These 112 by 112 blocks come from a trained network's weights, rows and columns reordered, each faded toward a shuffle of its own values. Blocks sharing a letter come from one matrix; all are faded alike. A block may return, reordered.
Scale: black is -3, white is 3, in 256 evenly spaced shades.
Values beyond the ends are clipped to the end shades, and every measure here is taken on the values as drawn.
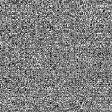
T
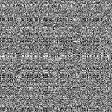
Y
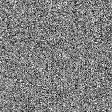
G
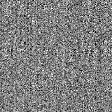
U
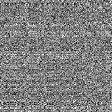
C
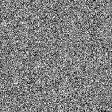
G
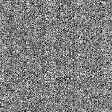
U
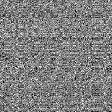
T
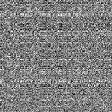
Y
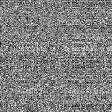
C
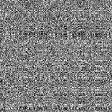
Y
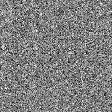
G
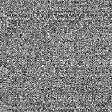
T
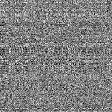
C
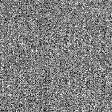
U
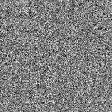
G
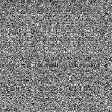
T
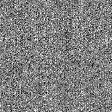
U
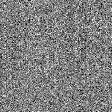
U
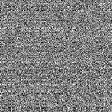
C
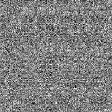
T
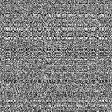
Y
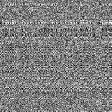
Y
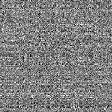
C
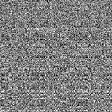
Y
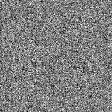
G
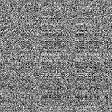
C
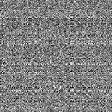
Y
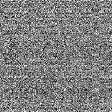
T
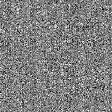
U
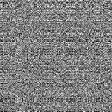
Y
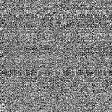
T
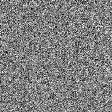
G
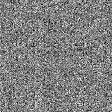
G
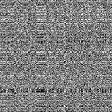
Y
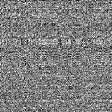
T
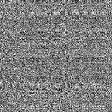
C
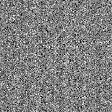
U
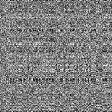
Y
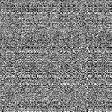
Y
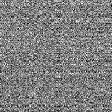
C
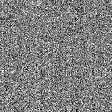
G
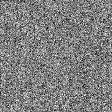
G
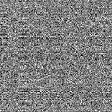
C
